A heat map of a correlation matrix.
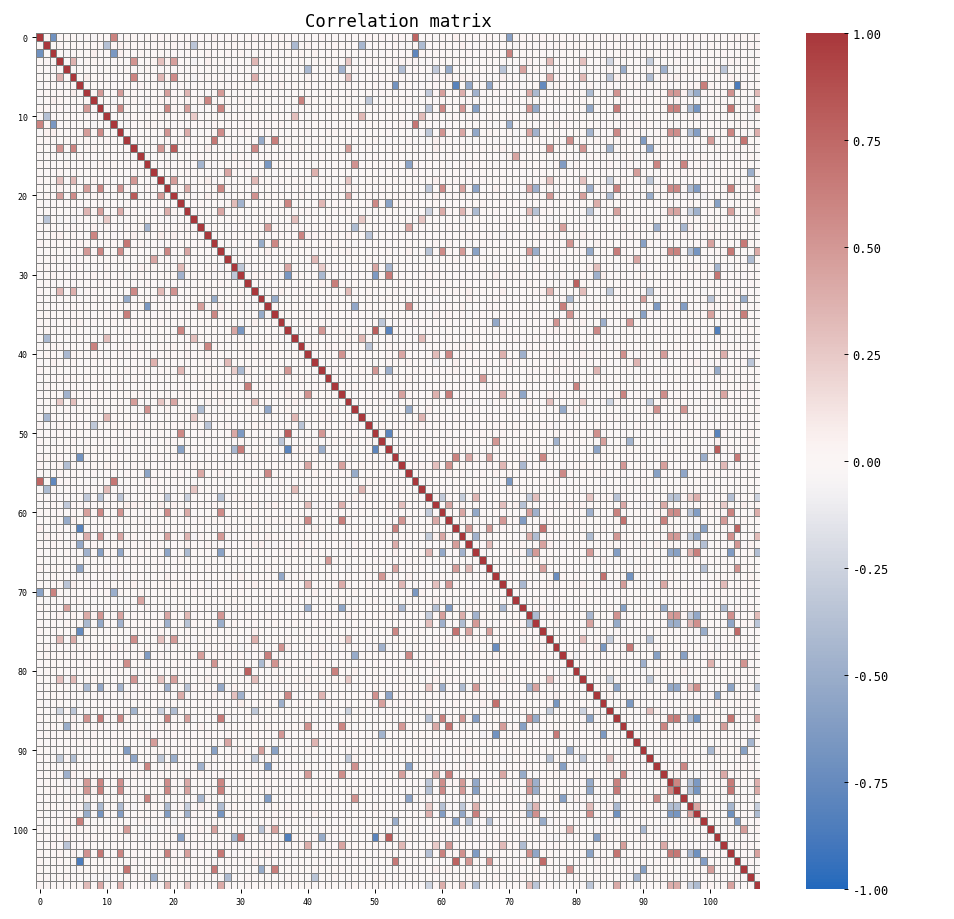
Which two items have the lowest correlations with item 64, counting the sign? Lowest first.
6, 99
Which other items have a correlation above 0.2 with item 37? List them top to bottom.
21, 29, 42, 50, 83
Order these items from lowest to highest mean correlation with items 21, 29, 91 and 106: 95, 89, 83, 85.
89, 95, 85, 83
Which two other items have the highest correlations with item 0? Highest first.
56, 11
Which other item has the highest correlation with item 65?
98
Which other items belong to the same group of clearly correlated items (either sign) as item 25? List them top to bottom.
8, 39, 49
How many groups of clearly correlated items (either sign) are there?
15
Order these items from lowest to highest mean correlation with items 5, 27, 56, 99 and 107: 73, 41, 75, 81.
75, 41, 81, 73
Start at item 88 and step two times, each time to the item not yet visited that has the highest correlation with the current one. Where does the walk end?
36
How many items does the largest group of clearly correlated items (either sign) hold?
20
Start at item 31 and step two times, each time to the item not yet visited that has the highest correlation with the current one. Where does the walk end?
44
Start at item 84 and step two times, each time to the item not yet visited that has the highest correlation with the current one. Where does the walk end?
51
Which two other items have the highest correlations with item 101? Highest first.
52, 30
